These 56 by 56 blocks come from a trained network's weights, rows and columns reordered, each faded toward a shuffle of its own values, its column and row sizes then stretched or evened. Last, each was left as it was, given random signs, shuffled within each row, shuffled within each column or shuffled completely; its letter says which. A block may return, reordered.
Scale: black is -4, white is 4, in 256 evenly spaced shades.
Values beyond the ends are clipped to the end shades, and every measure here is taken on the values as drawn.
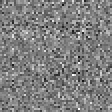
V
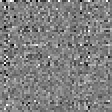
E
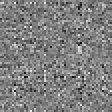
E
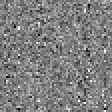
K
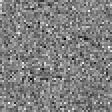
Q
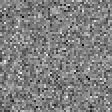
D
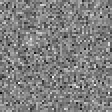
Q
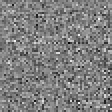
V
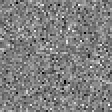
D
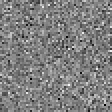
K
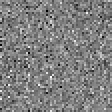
K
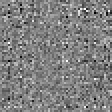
V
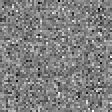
K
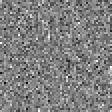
K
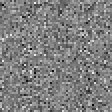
K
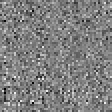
E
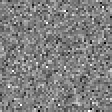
D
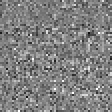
V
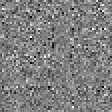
E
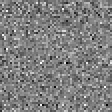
Q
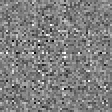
V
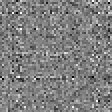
E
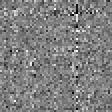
V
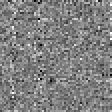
V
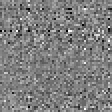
V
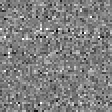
Q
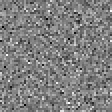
D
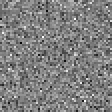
D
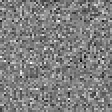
V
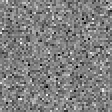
D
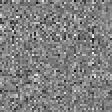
V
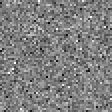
D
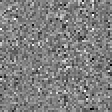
K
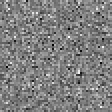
K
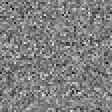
Q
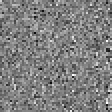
K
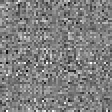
E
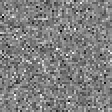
D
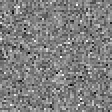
D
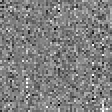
K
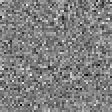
Q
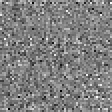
Q
